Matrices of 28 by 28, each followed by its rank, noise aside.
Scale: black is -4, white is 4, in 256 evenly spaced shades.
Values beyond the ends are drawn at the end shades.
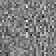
four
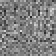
four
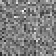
seven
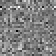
five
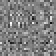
four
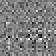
four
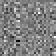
four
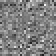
four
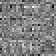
six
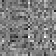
four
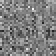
five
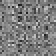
four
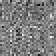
six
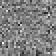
six
